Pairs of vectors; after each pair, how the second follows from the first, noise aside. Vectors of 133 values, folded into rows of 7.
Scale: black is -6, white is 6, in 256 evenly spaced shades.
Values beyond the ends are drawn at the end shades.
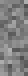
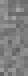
reversed, negated, shrunk.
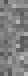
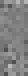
wrapped around, negated, partly zeroed.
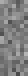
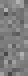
wrapped around, negated, partly zeroed.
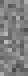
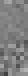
wrapped around, negated, partly zeroed.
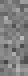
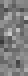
wrapped around, negated.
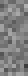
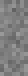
reversed, negated, shrunk.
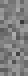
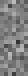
wrapped around.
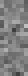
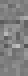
wrapped around, negated, partly zeroed.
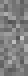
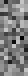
negated, scaled up.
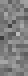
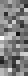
negated, scaled up.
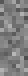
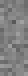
reversed, negated, shrunk.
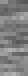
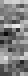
reversed, scaled up.
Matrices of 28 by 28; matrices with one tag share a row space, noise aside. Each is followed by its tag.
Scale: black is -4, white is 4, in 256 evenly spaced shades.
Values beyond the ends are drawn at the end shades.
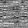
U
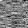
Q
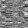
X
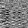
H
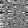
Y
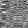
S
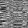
S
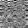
Y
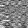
H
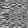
H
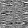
X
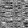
X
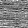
U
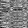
S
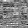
U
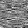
Q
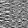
H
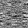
Q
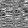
X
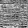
U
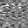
H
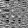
H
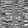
X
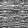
U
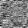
S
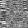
S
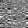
Y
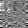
Y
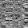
X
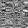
X
